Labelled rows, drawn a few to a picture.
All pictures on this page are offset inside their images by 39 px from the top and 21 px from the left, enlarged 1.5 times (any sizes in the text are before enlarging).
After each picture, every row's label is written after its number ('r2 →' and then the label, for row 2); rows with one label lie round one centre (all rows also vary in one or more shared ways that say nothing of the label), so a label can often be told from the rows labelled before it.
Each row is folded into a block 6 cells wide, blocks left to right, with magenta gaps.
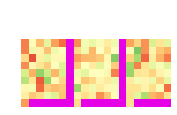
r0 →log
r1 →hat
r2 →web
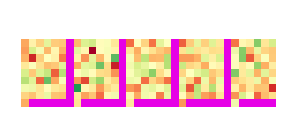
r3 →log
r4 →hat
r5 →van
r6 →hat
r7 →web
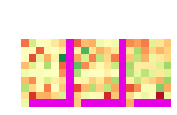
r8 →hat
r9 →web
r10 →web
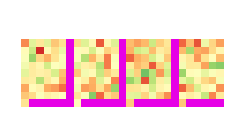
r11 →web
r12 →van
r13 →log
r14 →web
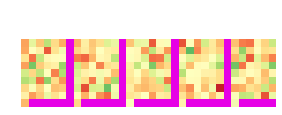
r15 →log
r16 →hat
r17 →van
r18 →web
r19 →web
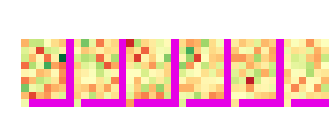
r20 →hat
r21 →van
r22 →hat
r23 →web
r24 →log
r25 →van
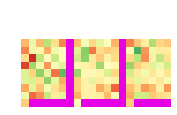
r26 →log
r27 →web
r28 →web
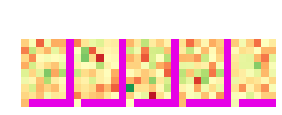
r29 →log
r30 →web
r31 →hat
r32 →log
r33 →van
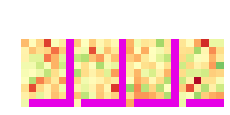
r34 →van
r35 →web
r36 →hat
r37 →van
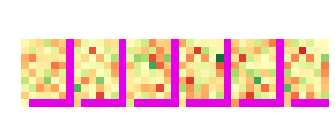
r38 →log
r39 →hat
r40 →van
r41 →hat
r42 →log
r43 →hat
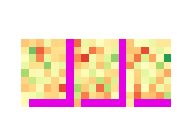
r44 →web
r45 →hat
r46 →hat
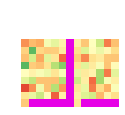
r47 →web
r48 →log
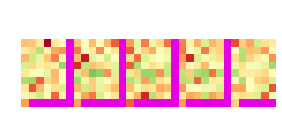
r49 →van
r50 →log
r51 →log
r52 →log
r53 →web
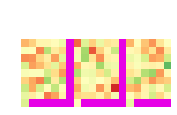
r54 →hat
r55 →web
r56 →van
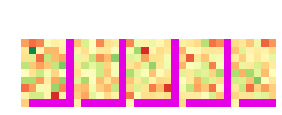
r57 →web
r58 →van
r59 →web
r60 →log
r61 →log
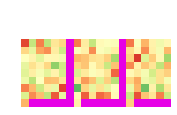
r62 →web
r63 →hat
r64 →hat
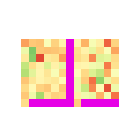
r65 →web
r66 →log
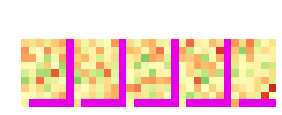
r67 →log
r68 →log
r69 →van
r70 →log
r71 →web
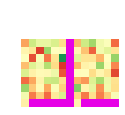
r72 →hat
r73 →hat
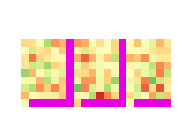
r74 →log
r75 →hat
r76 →log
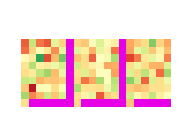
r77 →van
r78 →hat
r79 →log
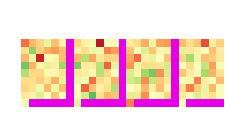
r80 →web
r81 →van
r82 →log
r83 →van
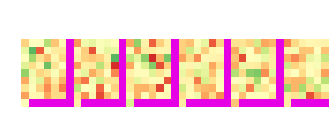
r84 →web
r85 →hat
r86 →van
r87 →log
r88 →log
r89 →hat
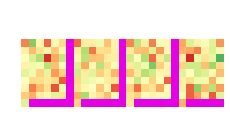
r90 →van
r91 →web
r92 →van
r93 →hat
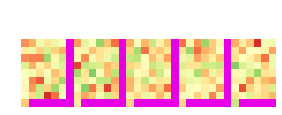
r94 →hat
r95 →log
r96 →web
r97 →web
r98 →van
